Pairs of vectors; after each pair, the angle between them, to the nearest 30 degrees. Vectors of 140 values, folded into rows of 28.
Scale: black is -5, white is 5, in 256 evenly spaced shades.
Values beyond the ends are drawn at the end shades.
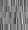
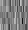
150 degrees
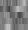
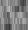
150 degrees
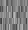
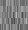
120 degrees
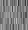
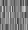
60 degrees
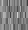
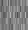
150 degrees
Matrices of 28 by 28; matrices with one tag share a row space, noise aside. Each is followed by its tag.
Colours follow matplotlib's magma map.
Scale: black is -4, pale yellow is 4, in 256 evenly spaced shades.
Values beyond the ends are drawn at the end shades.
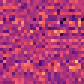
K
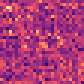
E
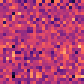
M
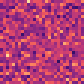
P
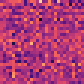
M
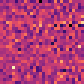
M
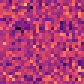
M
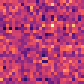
E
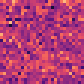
E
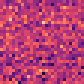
E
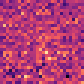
E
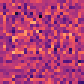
M
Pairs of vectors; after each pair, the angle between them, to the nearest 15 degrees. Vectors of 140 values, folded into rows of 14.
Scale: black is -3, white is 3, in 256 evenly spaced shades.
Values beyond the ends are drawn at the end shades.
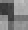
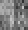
135 degrees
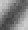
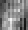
135 degrees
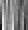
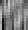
135 degrees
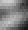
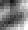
165 degrees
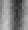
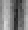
15 degrees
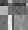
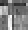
15 degrees
